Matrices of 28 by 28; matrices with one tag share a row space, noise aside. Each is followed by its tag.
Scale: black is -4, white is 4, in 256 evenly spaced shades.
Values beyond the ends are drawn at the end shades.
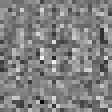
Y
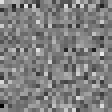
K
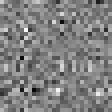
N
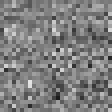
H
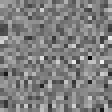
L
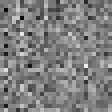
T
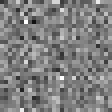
N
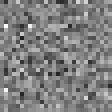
T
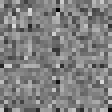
H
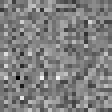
T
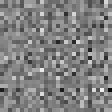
L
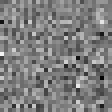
K
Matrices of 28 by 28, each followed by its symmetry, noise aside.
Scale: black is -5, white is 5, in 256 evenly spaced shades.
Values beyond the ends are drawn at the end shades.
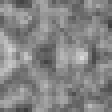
mirrored top to bottom.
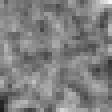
antisymmetric.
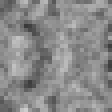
mirrored top to bottom.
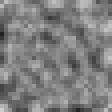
symmetric across the other diagonal.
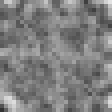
symmetric across the other diagonal.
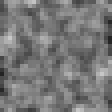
same after a half turn.
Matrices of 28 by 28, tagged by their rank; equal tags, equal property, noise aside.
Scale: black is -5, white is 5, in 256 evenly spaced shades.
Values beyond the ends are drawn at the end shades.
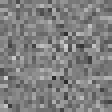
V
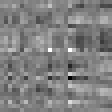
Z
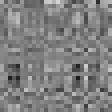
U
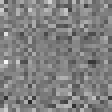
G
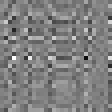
Z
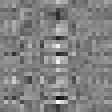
Z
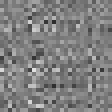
U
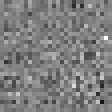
G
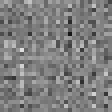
V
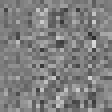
U
